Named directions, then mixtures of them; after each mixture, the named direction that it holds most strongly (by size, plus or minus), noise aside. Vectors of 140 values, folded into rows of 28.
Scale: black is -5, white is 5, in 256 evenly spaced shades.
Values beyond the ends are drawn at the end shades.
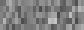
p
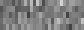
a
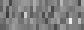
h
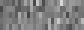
a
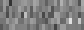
h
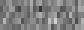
p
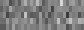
h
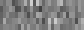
a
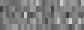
h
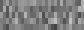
h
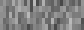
a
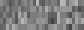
p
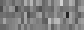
a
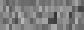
p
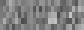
p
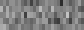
h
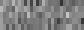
a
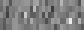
h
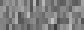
a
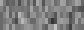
p
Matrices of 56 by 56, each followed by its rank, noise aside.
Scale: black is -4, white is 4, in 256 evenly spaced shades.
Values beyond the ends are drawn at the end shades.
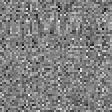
seven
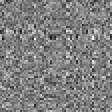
six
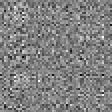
six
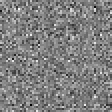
eight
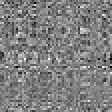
five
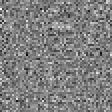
eight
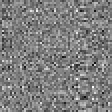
seven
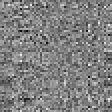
six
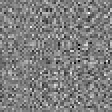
six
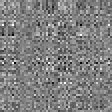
five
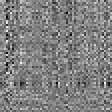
five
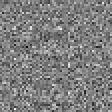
eight
